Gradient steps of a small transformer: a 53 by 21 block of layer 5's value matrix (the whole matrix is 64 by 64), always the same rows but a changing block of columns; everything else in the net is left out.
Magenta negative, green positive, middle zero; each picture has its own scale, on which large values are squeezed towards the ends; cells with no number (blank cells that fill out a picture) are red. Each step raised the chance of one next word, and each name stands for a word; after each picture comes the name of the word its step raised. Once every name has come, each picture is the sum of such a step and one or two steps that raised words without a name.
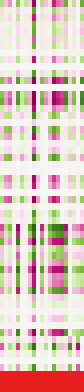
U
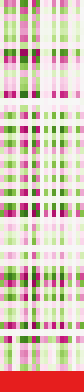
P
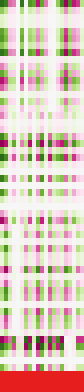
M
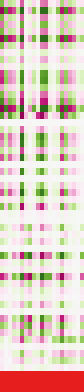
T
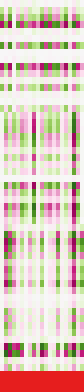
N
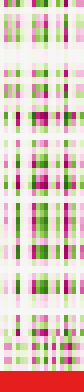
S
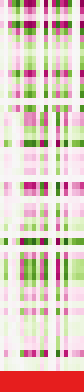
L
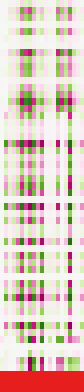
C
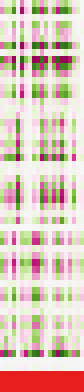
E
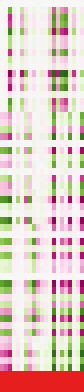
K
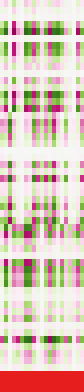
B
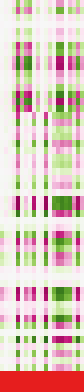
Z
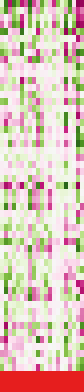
L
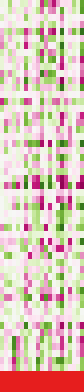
C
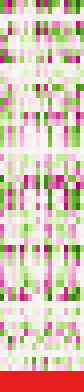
S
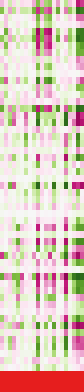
T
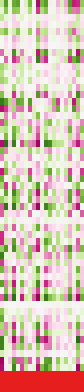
C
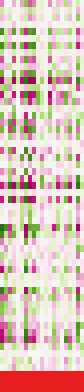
U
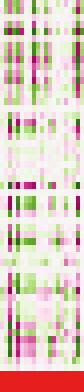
Z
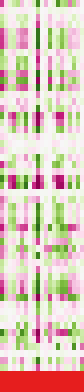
S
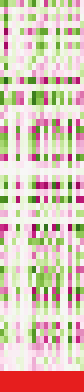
U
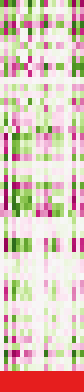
N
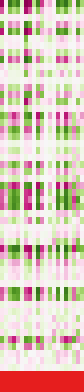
S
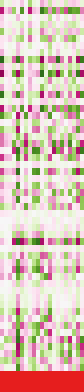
T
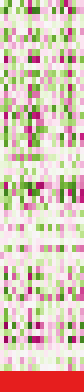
T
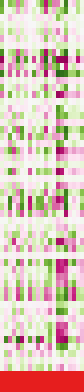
Z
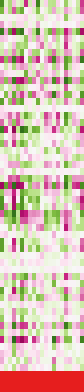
P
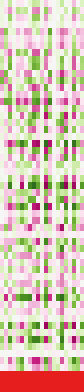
C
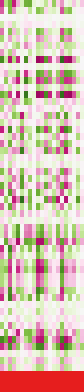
U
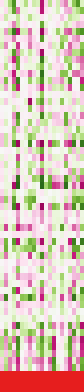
C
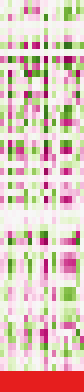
E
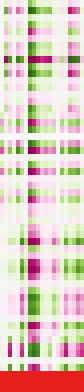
E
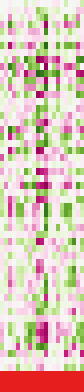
N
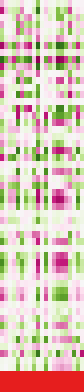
E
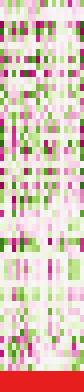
L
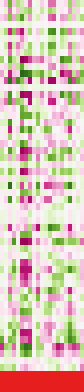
U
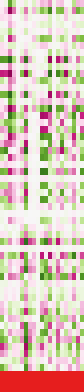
T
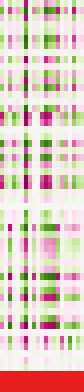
T
